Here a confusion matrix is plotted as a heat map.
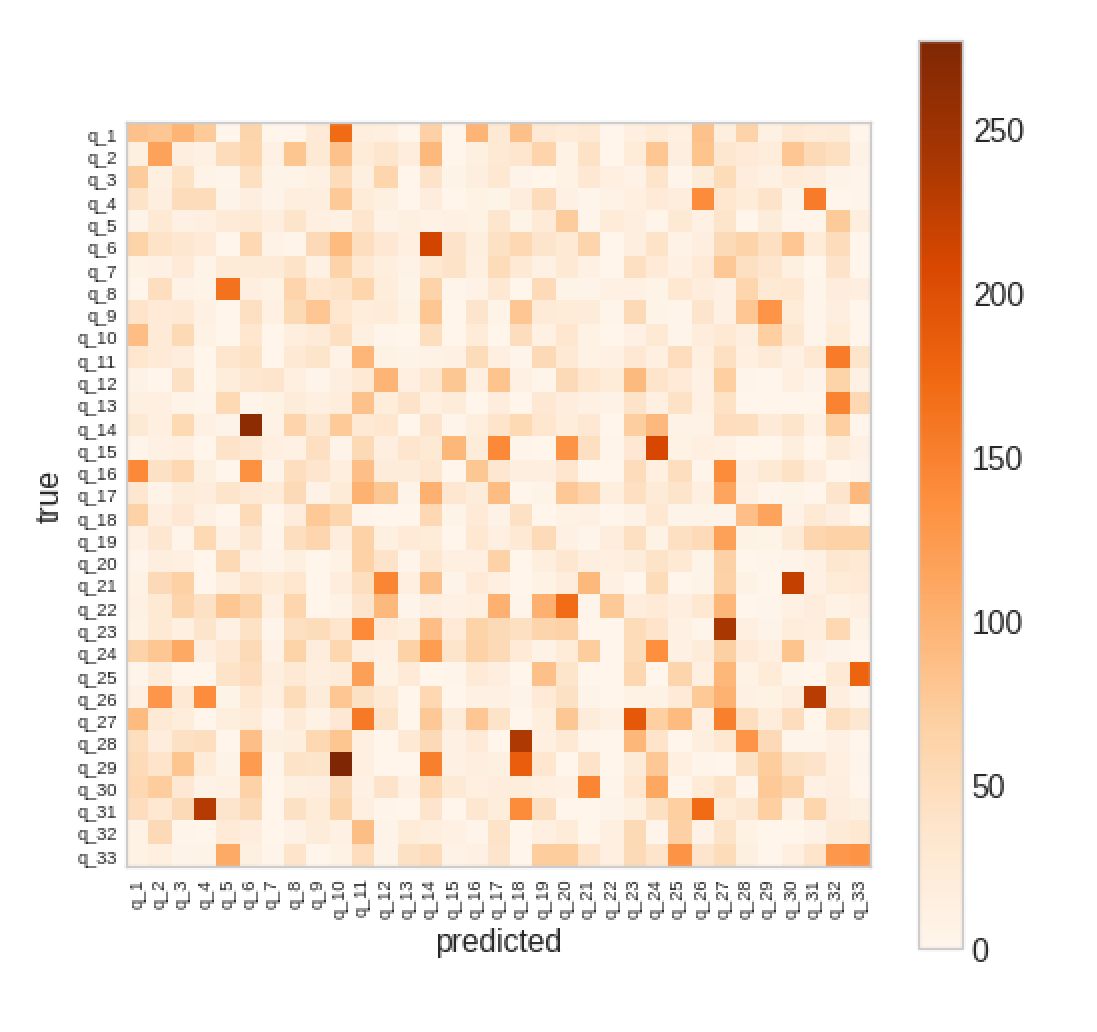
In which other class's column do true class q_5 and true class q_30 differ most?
q_21
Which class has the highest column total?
q_27
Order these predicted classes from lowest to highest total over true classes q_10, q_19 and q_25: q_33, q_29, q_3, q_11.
q_3, q_29, q_11, q_33
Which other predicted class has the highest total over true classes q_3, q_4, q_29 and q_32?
q_10
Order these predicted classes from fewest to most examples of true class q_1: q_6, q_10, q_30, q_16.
q_30, q_6, q_16, q_10
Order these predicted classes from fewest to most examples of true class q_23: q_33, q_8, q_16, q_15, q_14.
q_33, q_15, q_8, q_16, q_14
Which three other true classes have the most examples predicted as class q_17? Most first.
q_15, q_22, q_12
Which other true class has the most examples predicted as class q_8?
q_2
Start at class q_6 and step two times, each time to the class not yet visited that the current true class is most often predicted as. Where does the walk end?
q_24
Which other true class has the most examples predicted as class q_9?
q_18
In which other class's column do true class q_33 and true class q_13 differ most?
q_25
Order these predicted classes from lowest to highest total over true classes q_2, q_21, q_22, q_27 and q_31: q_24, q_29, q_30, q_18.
q_29, q_18, q_24, q_30
